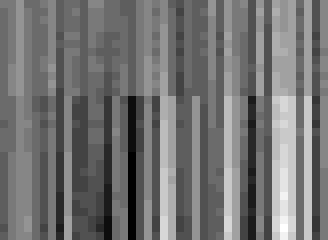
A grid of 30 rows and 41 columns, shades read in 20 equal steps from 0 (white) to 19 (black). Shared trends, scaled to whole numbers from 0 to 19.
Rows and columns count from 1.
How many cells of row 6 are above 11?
11
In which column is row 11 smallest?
35
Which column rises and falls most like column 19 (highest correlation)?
16
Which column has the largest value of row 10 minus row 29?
36
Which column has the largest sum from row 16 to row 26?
17
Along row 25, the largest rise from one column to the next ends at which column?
40
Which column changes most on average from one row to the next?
20
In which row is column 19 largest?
13
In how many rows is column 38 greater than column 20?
12
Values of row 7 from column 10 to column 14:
10 12 11 12 12
